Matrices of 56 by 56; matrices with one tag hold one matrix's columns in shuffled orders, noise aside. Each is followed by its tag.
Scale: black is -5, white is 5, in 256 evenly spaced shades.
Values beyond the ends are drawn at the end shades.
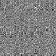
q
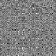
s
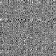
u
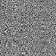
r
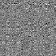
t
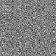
r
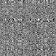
u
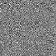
t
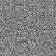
r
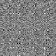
s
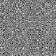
s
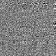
t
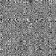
u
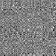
q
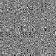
q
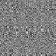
q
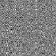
r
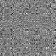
s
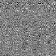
t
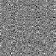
r
